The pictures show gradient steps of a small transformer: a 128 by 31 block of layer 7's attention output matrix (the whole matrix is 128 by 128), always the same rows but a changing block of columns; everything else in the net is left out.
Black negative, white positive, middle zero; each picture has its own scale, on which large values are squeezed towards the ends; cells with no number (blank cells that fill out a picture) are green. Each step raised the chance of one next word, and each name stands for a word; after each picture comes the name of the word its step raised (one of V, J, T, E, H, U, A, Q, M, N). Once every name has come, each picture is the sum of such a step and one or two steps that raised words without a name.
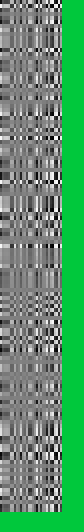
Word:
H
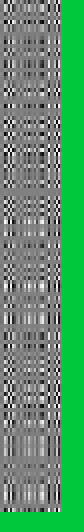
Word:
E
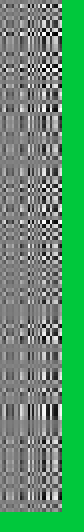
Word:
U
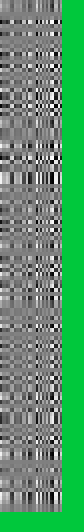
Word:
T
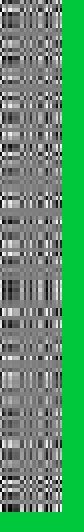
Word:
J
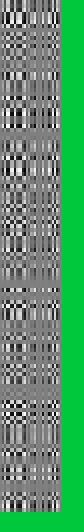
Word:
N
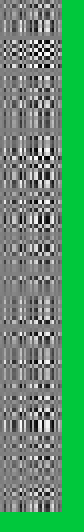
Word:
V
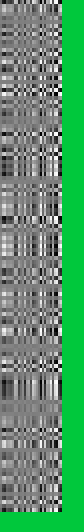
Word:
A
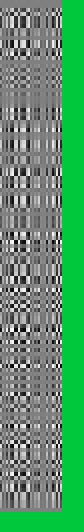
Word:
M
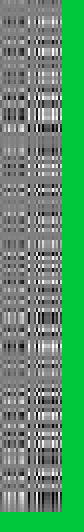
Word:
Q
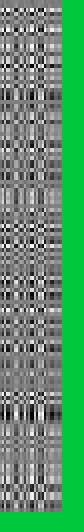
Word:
U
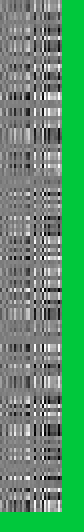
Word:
N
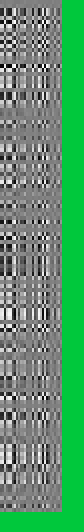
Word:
V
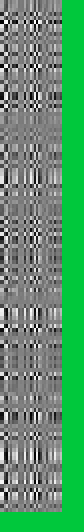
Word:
T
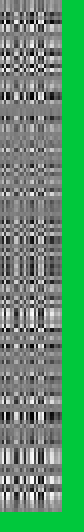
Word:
Q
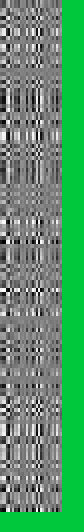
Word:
M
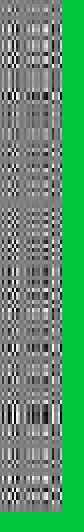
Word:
N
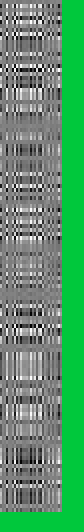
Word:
U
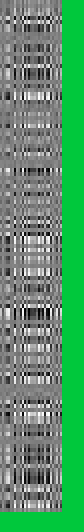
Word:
N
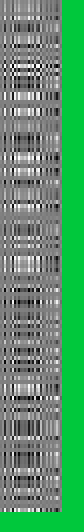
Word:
V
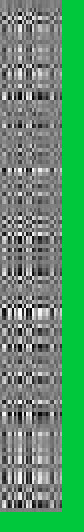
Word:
N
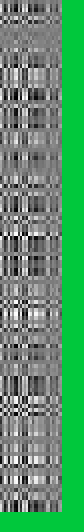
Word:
N
